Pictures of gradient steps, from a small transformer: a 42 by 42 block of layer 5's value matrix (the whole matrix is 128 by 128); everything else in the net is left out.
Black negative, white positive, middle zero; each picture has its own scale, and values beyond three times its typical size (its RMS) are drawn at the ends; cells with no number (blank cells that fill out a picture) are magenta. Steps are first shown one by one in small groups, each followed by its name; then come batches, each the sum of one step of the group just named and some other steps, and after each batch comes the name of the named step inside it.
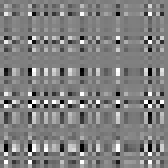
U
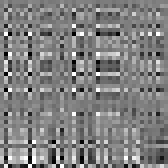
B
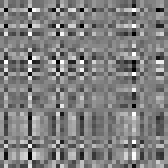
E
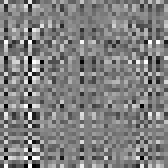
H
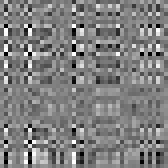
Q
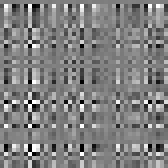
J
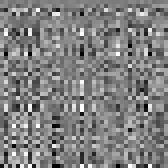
B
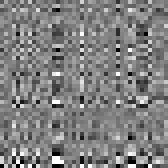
H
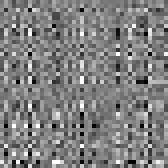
E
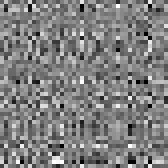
H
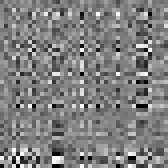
H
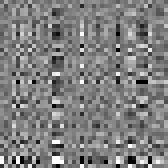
H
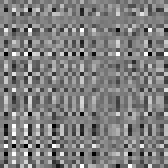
E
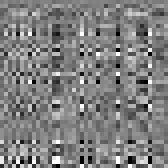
B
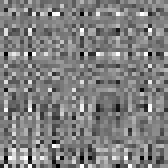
B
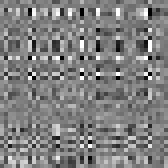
B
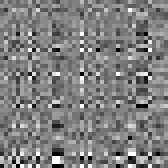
E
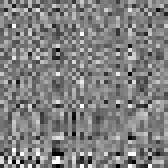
Q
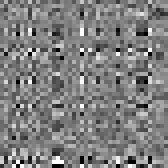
Q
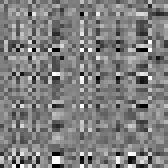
H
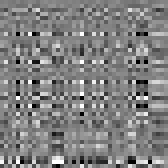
E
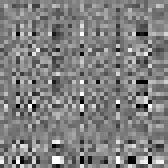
J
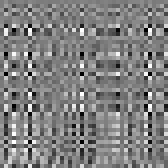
B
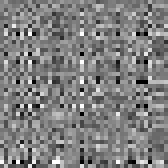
B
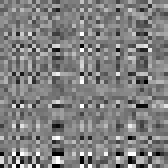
B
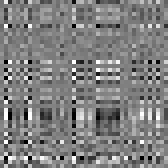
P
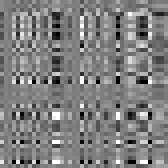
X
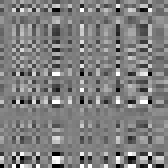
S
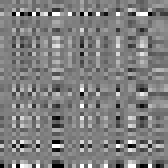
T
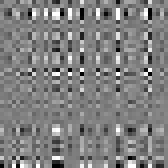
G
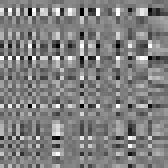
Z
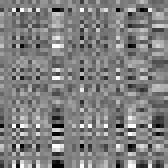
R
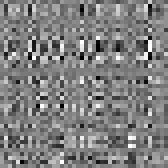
Z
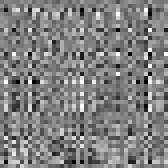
G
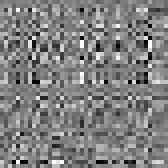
Z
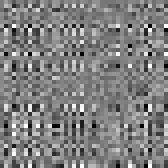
R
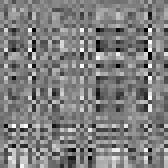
R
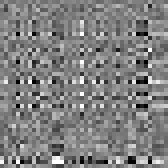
X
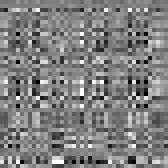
R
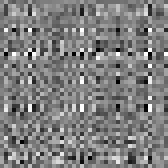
X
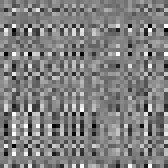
R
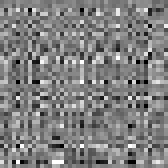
Z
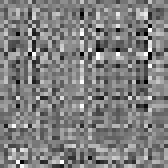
T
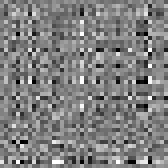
X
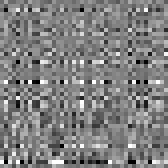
P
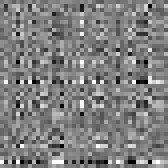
X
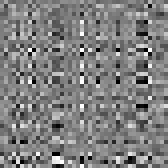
X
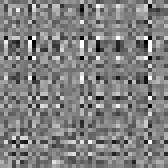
Z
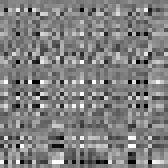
Z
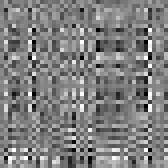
P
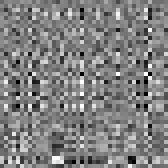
G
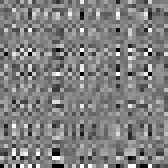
G
